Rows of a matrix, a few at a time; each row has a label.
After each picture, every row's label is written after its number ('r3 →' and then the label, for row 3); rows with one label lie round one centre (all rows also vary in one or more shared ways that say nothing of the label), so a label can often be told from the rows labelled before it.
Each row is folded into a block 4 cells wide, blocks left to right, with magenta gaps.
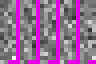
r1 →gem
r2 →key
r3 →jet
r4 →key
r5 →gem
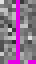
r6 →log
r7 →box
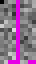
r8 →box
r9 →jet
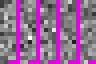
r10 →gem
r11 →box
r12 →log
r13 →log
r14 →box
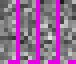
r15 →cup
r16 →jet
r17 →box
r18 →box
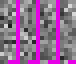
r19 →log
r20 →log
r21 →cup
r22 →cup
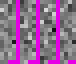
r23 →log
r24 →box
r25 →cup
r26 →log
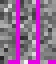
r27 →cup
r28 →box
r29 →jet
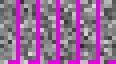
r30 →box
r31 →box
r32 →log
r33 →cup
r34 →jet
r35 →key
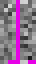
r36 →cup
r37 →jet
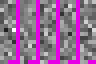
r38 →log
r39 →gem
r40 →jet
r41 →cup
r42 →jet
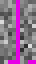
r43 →cup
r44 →gem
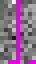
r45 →cup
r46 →gem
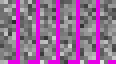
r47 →jet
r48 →log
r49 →key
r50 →gem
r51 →key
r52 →key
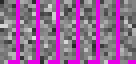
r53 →box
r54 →key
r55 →cup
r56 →key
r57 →key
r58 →box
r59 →jet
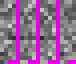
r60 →cup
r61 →cup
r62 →log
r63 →key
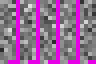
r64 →key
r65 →cup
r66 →log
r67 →box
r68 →box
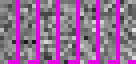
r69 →log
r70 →log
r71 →cup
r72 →gem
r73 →key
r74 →cup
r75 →log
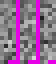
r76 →gem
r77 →gem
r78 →log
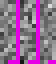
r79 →gem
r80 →cup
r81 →cup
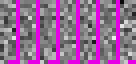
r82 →key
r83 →log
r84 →key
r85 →log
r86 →log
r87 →key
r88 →box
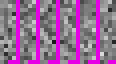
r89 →gem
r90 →cup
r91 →log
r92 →jet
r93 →gem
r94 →log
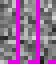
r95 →jet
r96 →jet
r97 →cup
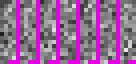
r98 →gem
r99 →jet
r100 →gem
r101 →jet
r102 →cup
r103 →box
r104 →gem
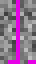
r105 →key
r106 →key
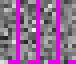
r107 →jet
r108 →log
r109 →cup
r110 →gem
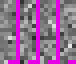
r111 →box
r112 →cup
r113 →gem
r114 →gem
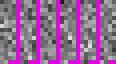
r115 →box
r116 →key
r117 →log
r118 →box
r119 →gem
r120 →key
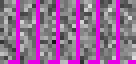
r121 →jet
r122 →cup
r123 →log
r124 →box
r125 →cup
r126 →gem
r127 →log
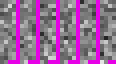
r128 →cup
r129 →box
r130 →key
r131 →cup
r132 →box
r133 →key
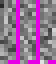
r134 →jet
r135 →key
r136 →jet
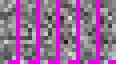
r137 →cup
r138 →jet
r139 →jet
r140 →log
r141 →cup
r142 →log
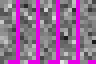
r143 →cup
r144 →log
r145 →cup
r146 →jet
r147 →log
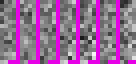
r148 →box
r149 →cup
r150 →cup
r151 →box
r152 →box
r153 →gem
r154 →gem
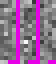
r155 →jet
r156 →key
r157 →jet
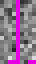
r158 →key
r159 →gem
